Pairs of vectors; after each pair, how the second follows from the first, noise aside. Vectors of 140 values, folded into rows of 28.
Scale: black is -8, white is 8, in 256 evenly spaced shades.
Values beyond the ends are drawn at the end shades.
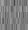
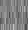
reversed, negated.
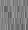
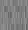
shrunk.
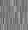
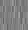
shrunk.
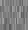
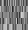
negated, scaled up.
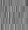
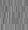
shrunk.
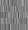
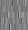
partly zeroed.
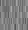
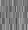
reversed, negated.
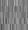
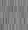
shrunk.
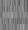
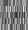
reversed, negated, scaled up.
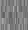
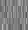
wrapped around.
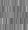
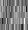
negated, scaled up.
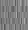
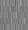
shrunk.
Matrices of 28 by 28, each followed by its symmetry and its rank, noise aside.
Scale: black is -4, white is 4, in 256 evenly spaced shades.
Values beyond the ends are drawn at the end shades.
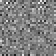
no symmetry, rank five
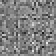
antisymmetric, rank six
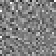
no symmetry, rank six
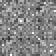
symmetric, rank six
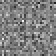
antisymmetric, rank six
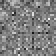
symmetric, rank seven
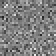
symmetric, rank six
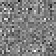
no symmetry, rank seven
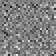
symmetric, rank seven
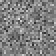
symmetric, rank seven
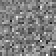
symmetric, rank five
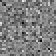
symmetric, rank five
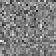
no symmetry, rank seven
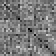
symmetric, rank five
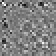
symmetric, rank five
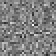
no symmetry, rank five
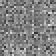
symmetric, rank six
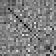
symmetric, rank seven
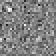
symmetric, rank five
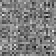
no symmetry, rank five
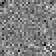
symmetric, rank six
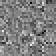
antisymmetric, rank six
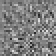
antisymmetric, rank six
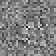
symmetric, rank five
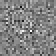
no symmetry, rank six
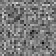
symmetric, rank six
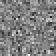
antisymmetric, rank six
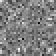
symmetric, rank six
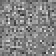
symmetric, rank six
